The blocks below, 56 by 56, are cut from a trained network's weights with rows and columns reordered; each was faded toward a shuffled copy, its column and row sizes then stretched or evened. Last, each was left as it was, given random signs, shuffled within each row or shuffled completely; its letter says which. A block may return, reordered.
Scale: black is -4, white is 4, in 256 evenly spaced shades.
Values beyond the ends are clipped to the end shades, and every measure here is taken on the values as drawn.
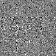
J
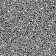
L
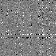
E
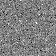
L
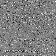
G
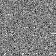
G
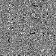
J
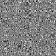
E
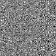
J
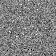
L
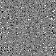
J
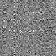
E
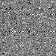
J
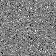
L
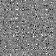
E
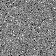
L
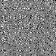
E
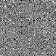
E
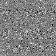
J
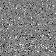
G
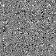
J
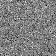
L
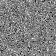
L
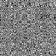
E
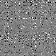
E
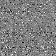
G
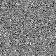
G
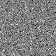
G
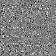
E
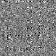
E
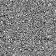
G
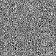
E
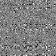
E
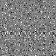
E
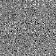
J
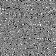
G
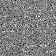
G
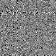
J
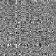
E
